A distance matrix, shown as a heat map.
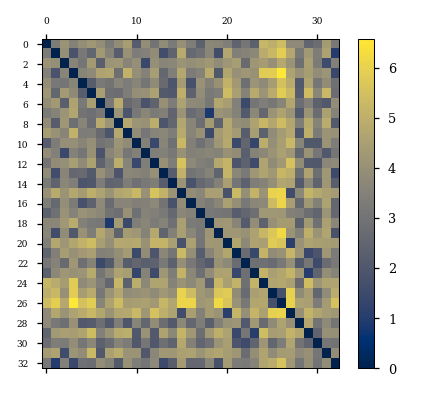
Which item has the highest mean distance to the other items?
26
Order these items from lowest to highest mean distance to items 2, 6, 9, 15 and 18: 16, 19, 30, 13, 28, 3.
28, 30, 16, 13, 19, 3
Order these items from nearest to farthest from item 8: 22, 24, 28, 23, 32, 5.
32, 5, 28, 22, 23, 24
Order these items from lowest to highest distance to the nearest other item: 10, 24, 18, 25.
18, 10, 25, 24
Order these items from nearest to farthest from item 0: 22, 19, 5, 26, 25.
22, 19, 5, 25, 26
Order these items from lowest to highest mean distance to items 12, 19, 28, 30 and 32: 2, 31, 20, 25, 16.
16, 2, 31, 25, 20
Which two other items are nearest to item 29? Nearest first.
23, 21
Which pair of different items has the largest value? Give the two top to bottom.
3, 26
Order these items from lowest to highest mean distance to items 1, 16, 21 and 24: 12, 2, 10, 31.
10, 12, 2, 31
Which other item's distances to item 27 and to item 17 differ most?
21
